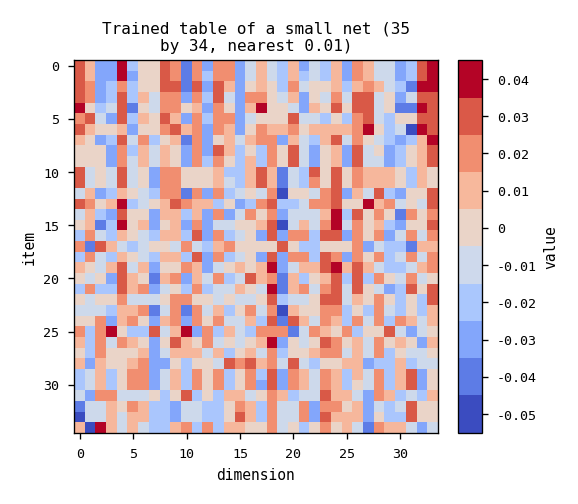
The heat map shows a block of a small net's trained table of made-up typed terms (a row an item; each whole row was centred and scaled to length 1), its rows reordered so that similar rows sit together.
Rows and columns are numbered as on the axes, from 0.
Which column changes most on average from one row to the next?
10
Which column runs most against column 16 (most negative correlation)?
7
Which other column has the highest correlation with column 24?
4
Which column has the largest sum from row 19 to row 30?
18
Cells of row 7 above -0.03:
29
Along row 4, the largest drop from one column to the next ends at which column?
5
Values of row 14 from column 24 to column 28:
0.04 -0.02 0.03 0 0.02
